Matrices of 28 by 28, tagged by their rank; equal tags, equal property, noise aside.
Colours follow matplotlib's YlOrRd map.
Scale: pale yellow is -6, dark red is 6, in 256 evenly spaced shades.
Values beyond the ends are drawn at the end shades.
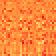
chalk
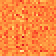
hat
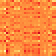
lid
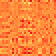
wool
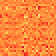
wool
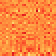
chalk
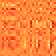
chalk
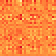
chalk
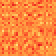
chalk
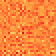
wool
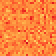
hat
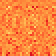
wool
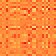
lid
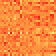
wool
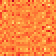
wool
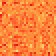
hat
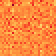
wool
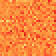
hat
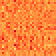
wool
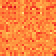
wool
